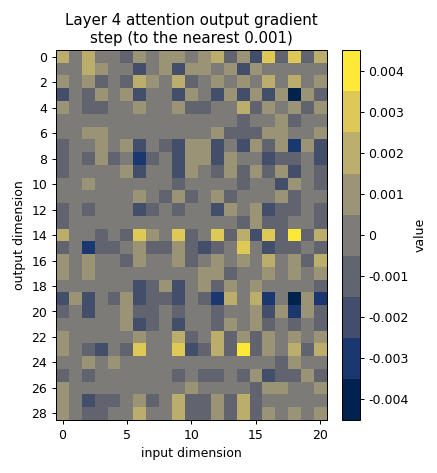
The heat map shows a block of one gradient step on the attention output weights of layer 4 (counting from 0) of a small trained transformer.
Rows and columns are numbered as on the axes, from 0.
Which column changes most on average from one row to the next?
18
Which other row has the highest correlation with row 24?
10
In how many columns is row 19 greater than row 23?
7
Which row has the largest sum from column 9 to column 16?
14
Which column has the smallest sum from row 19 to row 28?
2
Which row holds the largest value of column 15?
19
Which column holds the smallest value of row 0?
15
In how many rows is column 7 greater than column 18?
8
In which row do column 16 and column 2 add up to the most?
0
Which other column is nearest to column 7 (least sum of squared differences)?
4
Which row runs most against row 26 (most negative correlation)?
13
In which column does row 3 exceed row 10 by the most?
17
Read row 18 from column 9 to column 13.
-0.002 0 0.001 -0.001 0.001
